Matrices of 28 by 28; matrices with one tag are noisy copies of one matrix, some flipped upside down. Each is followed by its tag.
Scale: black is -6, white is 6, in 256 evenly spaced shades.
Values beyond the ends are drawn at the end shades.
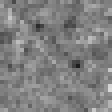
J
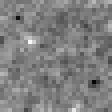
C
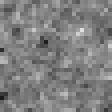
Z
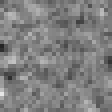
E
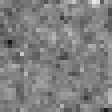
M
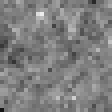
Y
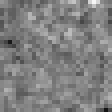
M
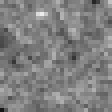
Y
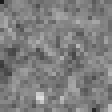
Y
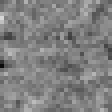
E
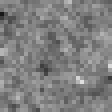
Z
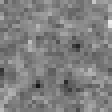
J
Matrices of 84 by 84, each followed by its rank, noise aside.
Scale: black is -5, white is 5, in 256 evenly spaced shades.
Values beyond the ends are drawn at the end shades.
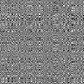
four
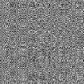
eight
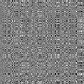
three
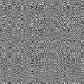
four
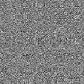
twelve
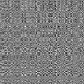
six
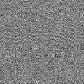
twelve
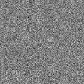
twelve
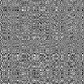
four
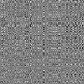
four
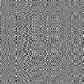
three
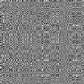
four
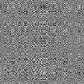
four
